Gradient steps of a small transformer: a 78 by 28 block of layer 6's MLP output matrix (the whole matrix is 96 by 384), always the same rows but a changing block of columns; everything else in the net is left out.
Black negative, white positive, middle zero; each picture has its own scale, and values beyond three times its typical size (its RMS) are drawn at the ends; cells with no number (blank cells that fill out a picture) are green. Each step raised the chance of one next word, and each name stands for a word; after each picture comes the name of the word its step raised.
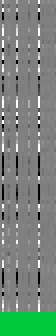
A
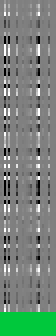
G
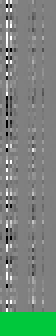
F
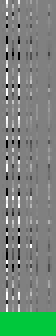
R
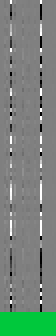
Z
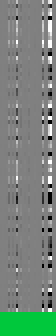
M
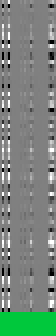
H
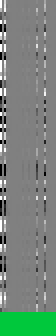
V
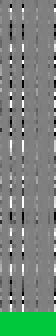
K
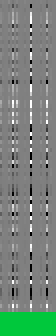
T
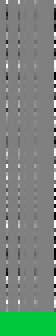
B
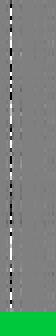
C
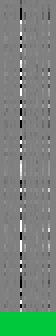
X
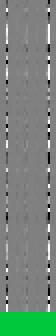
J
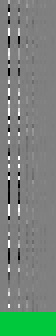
G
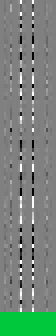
R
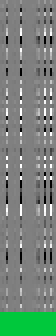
G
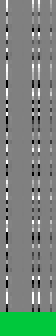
V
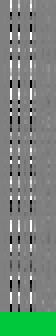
V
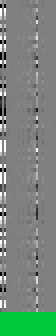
H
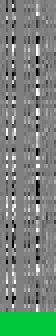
G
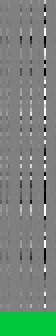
G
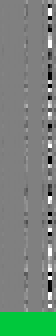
C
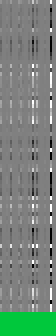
R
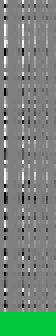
M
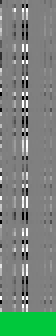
K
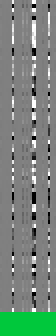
M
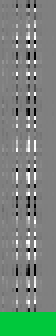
H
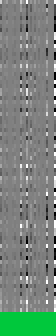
B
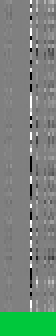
A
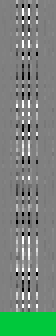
C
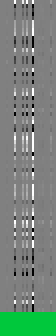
Z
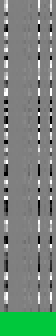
V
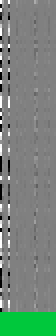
A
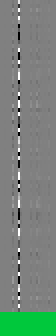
K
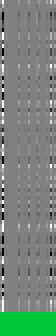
B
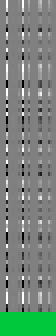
V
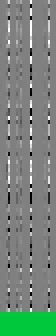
M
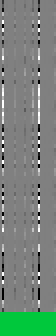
T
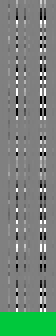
X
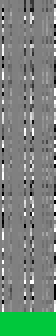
T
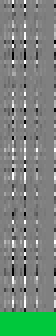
H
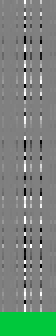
R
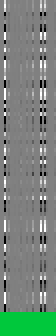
V
